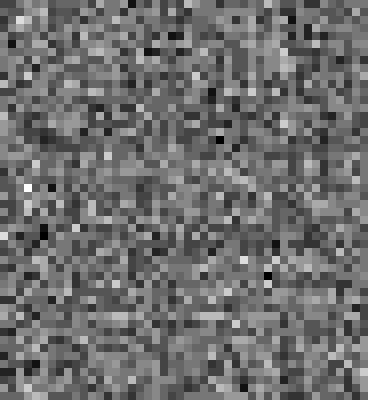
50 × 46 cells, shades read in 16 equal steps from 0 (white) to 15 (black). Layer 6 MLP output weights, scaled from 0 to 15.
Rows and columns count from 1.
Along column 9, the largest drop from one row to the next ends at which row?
47
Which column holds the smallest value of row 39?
1
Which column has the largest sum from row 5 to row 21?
41
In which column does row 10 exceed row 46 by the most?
44
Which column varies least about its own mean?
33
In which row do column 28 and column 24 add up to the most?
18
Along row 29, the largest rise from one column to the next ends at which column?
11
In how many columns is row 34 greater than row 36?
14
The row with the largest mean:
31
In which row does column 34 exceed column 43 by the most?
35
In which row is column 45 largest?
39
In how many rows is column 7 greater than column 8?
25
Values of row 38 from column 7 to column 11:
13 6 11 10 7
